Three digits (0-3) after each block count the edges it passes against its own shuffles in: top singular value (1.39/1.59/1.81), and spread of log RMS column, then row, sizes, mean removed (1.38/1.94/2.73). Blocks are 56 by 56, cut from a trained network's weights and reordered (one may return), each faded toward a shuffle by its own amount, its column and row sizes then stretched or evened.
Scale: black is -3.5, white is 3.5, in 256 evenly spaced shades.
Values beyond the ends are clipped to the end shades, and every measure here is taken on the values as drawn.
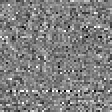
1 0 2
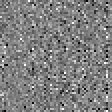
2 2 0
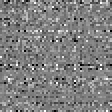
0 1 3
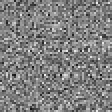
2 0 1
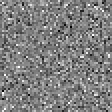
0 1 0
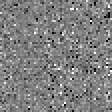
0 2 0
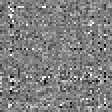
0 2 2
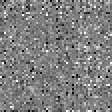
1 2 1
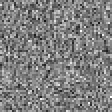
2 0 0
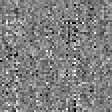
2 2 1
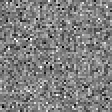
0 0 1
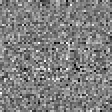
1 0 2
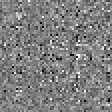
1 2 2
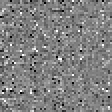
0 2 1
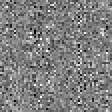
2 2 0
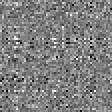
3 1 2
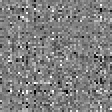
2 2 2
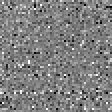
0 1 2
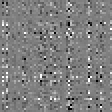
1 3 2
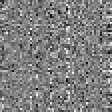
2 3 0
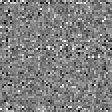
0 1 2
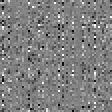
0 3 1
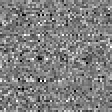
2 0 2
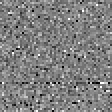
0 0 1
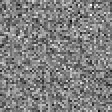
1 0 0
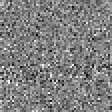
2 0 1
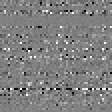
2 1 3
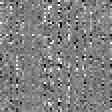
1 3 1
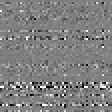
3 1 3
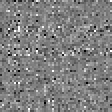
0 2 2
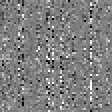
0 3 0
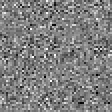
1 1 2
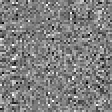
2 2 0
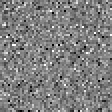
1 0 1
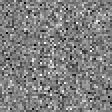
0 1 0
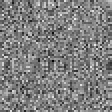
3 1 0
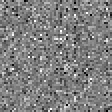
1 2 1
